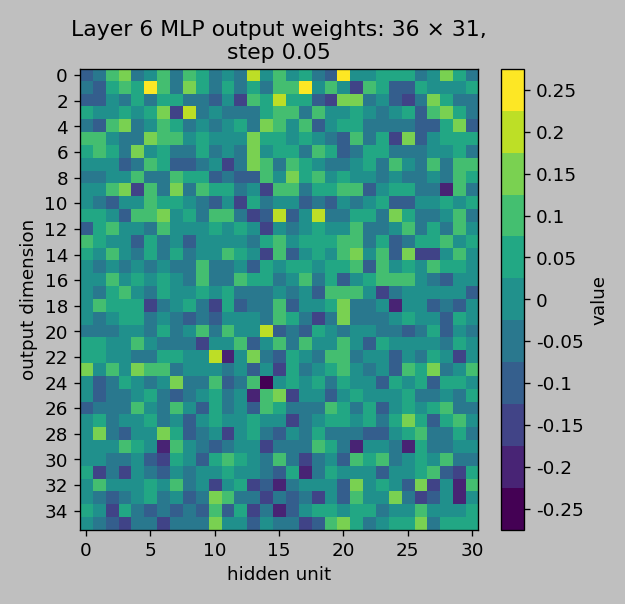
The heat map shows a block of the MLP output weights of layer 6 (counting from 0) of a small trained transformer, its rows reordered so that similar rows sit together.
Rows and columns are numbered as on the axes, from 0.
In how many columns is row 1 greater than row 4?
15
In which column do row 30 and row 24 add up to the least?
14
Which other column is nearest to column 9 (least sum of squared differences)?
2
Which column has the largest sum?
20
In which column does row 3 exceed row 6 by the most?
8
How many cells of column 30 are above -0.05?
24
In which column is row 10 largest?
5
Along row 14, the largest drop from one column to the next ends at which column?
26
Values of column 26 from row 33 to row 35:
-0.15 0.1 0.15
